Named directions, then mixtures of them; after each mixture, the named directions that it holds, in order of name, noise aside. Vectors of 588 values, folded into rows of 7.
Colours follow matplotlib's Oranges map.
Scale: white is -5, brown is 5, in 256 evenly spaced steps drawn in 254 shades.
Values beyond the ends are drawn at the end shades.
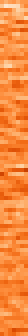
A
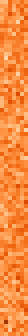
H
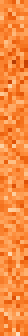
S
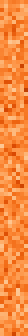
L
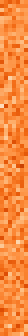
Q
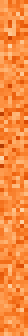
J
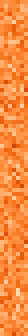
L.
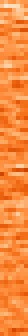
A.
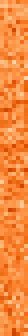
A, L, S.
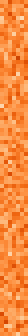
H, Q, S.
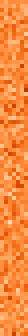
L.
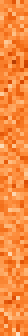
S.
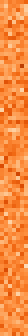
J, L.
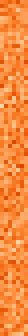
Q.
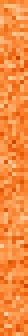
A, Q, S.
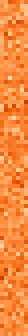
J, L, Q.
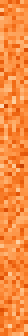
Q.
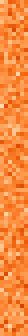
H, L, Q.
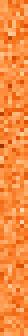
J.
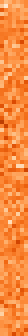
A, L, Q.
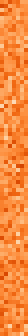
Q.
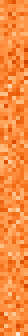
Q, S.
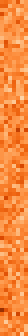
H, Q, S.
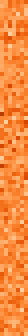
J.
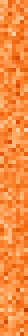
H, J, S.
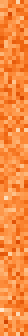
H, Q, S.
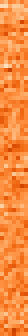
A, H, L.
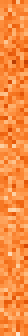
S.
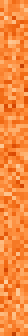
L.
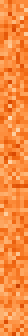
H, L, S.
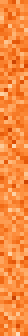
S.
